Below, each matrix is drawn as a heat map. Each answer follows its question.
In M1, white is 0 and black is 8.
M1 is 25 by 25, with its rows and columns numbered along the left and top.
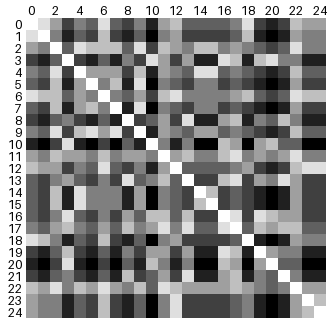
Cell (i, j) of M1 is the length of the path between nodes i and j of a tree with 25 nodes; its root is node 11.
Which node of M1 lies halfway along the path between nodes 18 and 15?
22
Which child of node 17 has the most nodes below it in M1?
16
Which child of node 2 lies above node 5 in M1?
9
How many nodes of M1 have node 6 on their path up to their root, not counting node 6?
6
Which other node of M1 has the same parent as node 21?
8
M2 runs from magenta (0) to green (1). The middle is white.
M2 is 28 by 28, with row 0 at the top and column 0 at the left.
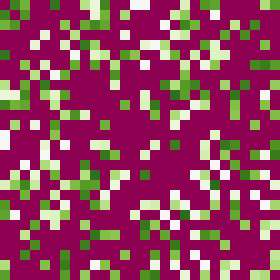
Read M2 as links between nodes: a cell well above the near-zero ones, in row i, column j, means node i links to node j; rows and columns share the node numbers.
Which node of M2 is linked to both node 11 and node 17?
node 8
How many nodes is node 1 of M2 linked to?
8
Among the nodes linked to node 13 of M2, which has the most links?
node 0
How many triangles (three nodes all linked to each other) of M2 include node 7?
4
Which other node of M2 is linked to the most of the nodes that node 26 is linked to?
node 14
